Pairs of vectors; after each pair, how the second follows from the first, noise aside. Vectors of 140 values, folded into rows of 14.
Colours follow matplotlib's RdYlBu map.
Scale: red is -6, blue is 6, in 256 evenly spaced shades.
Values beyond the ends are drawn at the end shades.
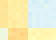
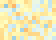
shuffled.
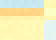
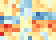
wrapped around, scaled up.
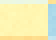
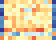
wrapped around, scaled up.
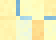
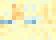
reversed, partly zeroed.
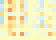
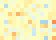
reversed, negated, partly zeroed.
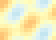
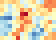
wrapped around, scaled up.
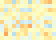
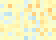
reversed, partly zeroed.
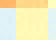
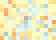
shuffled.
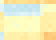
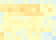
negated, shrunk.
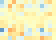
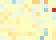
reversed, negated, partly zeroed.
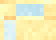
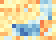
reversed, scaled up.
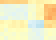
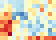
reversed, scaled up.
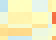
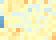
reversed, negated, partly zeroed.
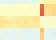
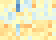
wrapped around, negated.
